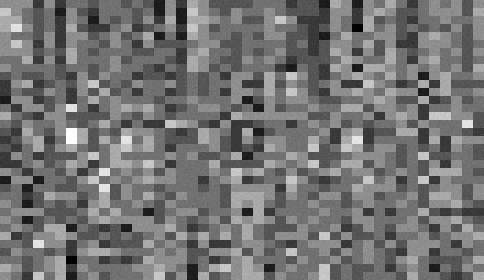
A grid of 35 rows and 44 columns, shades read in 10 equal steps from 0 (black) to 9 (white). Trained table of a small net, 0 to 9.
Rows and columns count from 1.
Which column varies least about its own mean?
28
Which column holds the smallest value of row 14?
24
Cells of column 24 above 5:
6
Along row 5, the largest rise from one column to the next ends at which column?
18
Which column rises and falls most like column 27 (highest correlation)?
22
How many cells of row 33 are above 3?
29
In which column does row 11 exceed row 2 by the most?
9
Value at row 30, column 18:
4
